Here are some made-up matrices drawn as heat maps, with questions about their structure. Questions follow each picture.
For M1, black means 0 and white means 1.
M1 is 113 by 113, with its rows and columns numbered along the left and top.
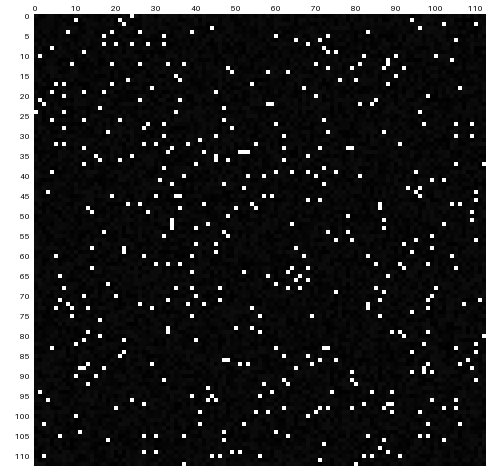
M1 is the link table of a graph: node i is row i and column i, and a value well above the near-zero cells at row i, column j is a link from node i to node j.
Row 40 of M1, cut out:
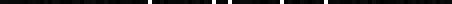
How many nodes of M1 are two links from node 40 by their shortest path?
10
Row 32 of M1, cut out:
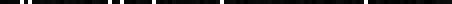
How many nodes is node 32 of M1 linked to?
7
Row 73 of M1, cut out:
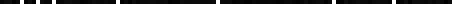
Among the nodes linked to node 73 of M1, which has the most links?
node 98
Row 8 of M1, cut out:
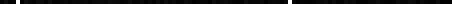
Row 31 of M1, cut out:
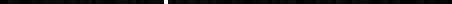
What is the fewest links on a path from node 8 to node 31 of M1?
7
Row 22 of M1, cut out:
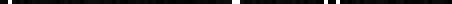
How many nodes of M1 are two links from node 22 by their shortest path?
9
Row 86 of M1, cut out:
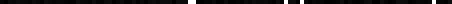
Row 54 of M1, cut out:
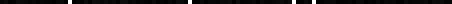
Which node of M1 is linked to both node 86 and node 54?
node 47
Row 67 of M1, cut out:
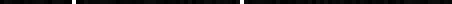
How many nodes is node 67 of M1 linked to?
2
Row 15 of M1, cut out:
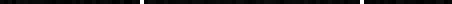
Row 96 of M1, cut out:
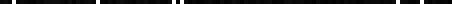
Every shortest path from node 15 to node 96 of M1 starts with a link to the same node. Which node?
node 35
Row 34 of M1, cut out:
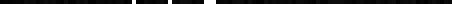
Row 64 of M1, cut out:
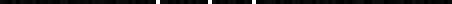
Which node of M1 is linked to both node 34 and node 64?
node 52
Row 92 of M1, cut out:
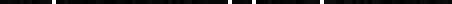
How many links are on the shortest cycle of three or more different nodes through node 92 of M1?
6
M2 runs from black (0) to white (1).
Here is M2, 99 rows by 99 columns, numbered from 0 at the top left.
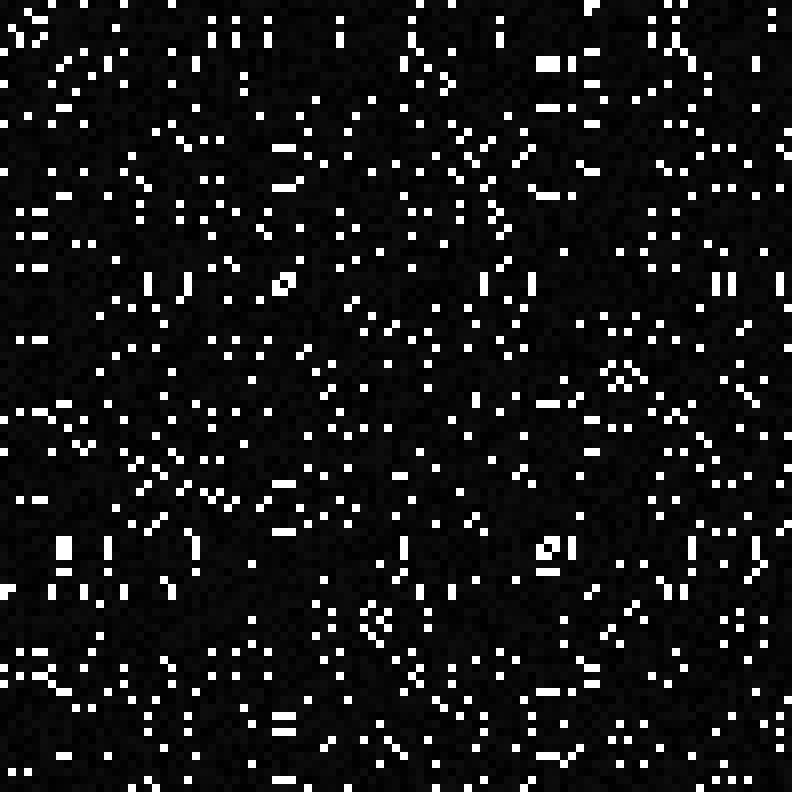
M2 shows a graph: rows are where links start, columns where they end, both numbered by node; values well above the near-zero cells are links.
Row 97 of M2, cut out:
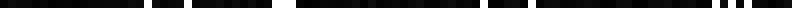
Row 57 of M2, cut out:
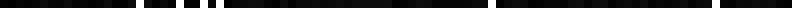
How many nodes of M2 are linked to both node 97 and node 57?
1
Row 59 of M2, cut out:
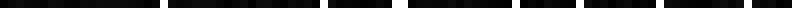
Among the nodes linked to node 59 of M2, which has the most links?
node 50
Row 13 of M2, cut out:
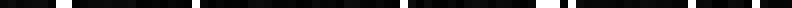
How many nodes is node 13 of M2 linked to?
10
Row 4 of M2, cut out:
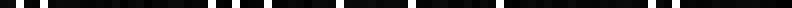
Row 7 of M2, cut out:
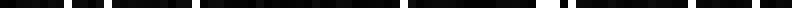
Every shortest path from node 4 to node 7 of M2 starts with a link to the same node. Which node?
node 26
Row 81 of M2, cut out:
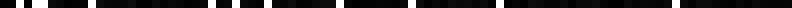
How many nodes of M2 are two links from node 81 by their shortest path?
5
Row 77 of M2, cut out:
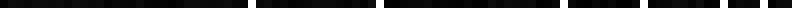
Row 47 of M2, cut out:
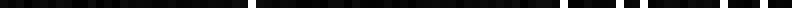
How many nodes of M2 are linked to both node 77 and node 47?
5
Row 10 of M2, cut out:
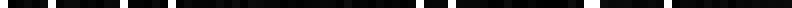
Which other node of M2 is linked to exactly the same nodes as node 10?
node 85
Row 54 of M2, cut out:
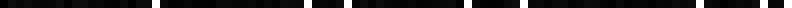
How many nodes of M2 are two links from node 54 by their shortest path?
7
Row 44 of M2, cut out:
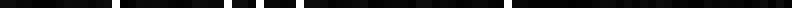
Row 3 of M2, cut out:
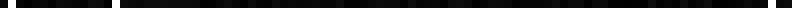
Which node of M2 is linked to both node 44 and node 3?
node 14
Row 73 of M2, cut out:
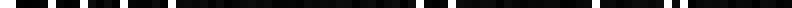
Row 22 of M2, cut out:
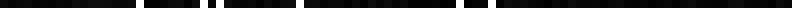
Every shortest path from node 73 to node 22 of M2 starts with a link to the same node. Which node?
node 1
